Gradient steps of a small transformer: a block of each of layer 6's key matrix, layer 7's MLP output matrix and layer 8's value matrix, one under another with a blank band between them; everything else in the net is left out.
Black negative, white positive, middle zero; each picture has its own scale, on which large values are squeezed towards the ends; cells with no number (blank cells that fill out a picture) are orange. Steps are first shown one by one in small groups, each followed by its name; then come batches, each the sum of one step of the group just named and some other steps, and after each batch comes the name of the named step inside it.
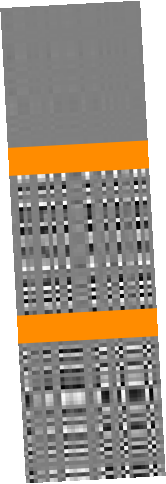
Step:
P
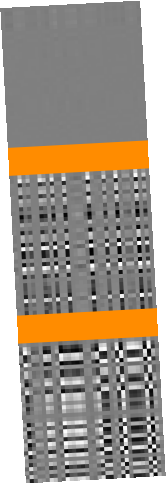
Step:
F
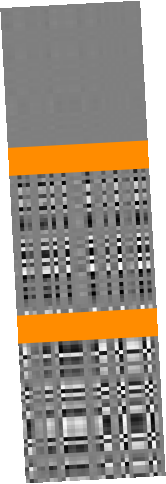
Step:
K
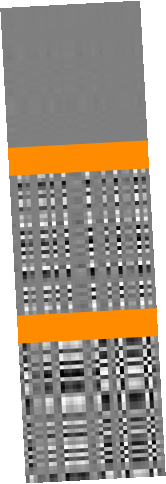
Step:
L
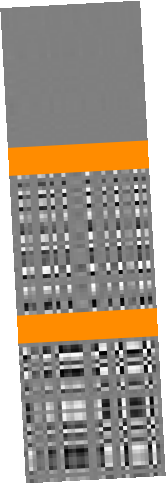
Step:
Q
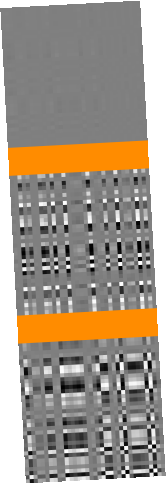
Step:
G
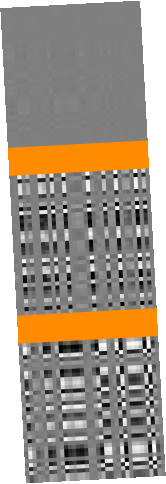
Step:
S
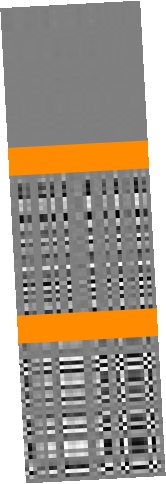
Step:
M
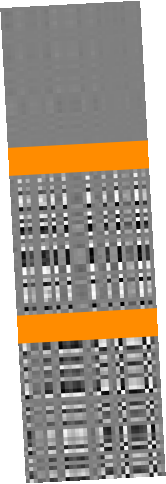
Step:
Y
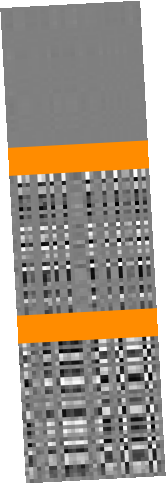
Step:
F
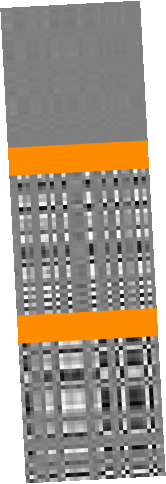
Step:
P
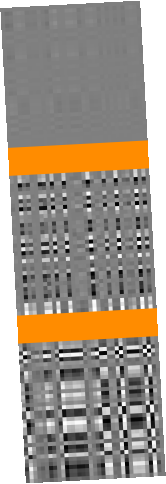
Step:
K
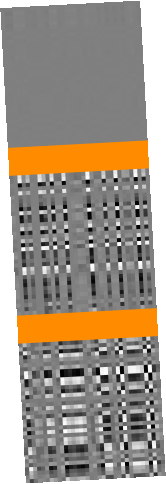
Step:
F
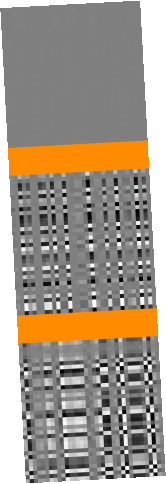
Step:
M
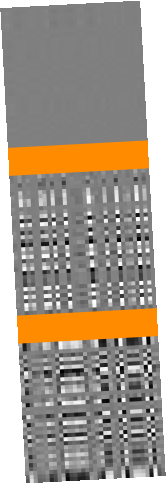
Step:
L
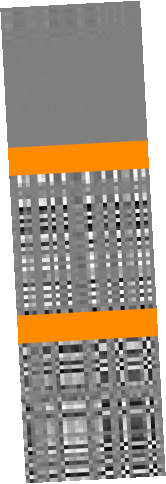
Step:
P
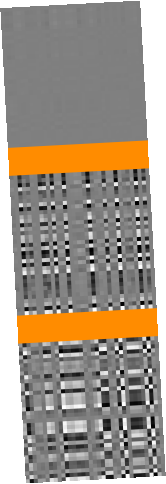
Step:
K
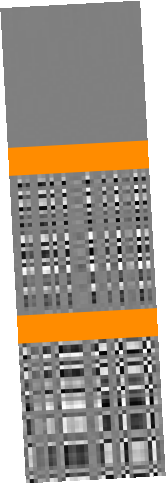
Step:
Q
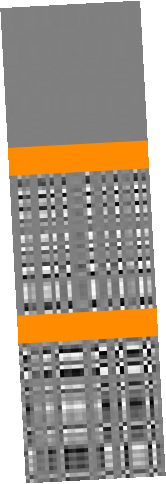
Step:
Q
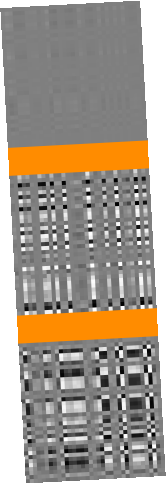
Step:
Q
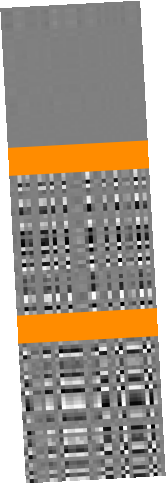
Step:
F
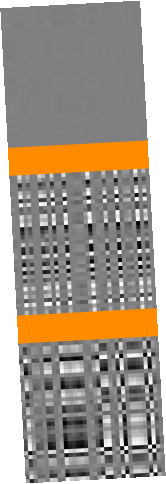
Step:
G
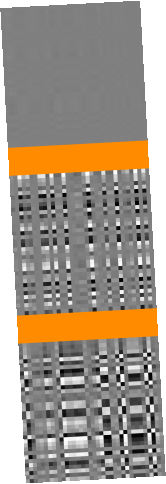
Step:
M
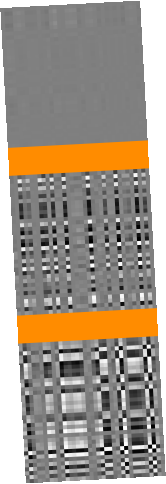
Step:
F
